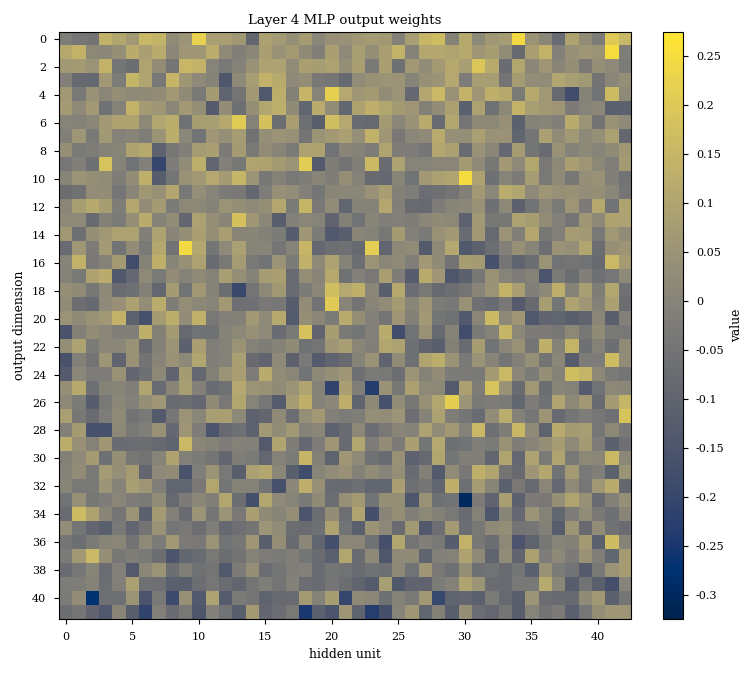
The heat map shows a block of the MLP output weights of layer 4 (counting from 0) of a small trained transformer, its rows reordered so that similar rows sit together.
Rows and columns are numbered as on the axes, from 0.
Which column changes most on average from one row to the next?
41
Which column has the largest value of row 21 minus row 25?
20
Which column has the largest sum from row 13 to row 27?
18
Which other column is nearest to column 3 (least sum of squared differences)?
10
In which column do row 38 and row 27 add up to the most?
42
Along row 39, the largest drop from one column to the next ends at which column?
25
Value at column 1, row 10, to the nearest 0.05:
0.05
